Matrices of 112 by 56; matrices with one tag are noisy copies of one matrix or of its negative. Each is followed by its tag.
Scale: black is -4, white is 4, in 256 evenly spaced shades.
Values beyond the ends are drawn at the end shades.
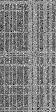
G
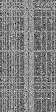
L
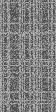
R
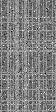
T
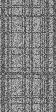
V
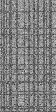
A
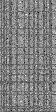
A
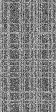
R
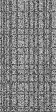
A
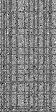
A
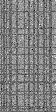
A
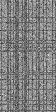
T
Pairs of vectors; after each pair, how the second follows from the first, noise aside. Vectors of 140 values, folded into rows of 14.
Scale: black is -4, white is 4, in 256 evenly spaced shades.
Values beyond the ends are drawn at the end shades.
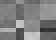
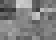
reversed.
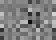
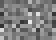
negated.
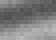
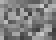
sign-scrambled.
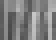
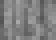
wrapped around, negated, shrunk.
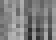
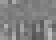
wrapped around, negated, partly zeroed.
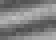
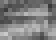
wrapped around.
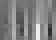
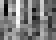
reversed, scaled up.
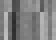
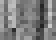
reversed.
